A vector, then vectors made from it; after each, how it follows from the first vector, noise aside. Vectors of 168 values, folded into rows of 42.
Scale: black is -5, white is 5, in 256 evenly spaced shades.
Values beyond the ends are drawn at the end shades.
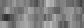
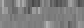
reversed, negated, partly zeroed.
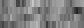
reversed.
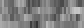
reversed, negated.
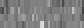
wrapped around, negated, partly zeroed.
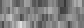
wrapped around, negated.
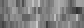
reversed.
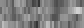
reversed, negated.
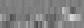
wrapped around, negated, partly zeroed.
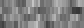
reversed.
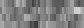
reversed, negated.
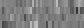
reversed, partly zeroed.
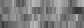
reversed.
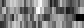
wrapped around, scaled up.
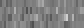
wrapped around, negated, partly zeroed.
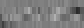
reversed, partly zeroed.
